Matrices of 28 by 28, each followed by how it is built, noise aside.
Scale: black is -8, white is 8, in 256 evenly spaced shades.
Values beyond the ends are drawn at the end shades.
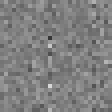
uneven columns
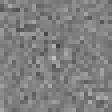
banded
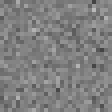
uneven columns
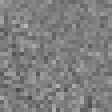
lower triangular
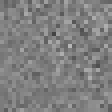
upper triangular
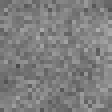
smooth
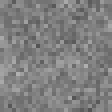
smooth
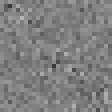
banded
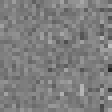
uneven columns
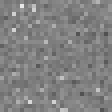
sparse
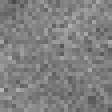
smooth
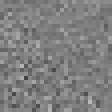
lower triangular
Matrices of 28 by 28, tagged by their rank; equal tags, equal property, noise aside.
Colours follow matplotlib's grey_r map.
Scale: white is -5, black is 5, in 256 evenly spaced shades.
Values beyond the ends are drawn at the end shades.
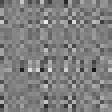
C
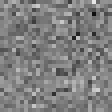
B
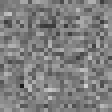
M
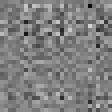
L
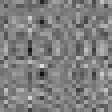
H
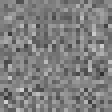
B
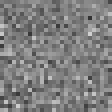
M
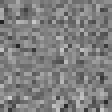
B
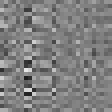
C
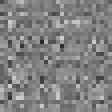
B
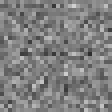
M
